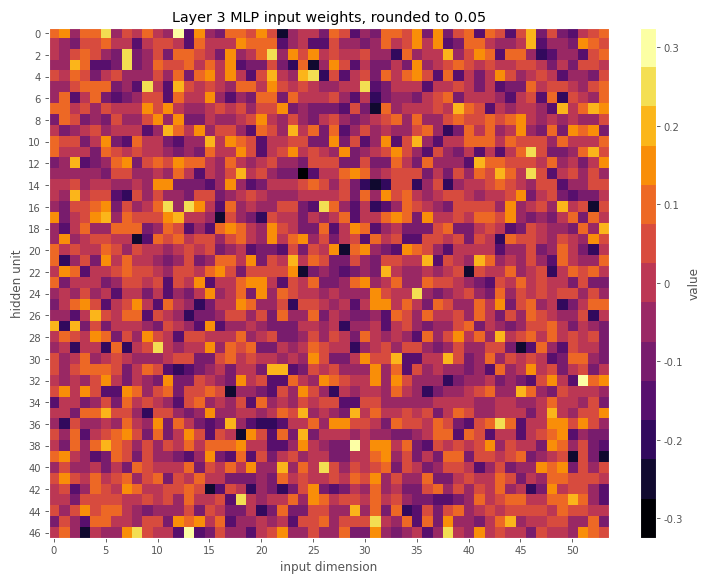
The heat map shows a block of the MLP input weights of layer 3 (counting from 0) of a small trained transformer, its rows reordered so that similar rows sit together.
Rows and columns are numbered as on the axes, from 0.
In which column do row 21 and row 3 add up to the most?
7
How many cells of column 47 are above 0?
17
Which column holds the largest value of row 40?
26
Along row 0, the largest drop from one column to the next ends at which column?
13
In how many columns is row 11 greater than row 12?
25
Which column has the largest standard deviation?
31
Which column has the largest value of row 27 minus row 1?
2
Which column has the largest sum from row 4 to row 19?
53
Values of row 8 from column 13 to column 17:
-0.1 -0.1 0 -0.05 -0.05
